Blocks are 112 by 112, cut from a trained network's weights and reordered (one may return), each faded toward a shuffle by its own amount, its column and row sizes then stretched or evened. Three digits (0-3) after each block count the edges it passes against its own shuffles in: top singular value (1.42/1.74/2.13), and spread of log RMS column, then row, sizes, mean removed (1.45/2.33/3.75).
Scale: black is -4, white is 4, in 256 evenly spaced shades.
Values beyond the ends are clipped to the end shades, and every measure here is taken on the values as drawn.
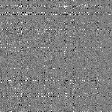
3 2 2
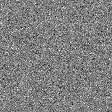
1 0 0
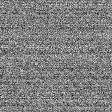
2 0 1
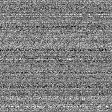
3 0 2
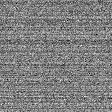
3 0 1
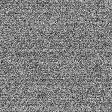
1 0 0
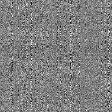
0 3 0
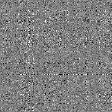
0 2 2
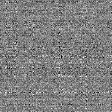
1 2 2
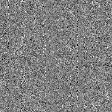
0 2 0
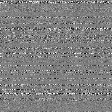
1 0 3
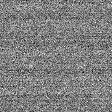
1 1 0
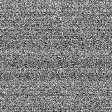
2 1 0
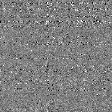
1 1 2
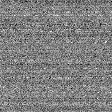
2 0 2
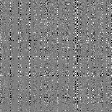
1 3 2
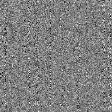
1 2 0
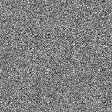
2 0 1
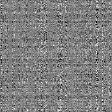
2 3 0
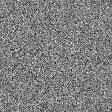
0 0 0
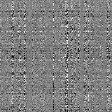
3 3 1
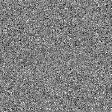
0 1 1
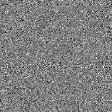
2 1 2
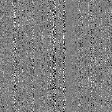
1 3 1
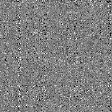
0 2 2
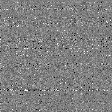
0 1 2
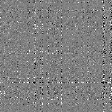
2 2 2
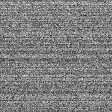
3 0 1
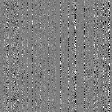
1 3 1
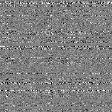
2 1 3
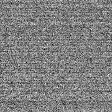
2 1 0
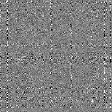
3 2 2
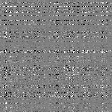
1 2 3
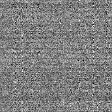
2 2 0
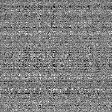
3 2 2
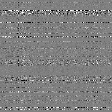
2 1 3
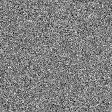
0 0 0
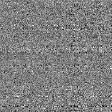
0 2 2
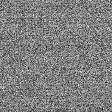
0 1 0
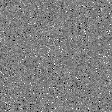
0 1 1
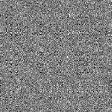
3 2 1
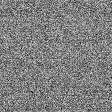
0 0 0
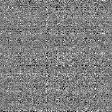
1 2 2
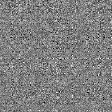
0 2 2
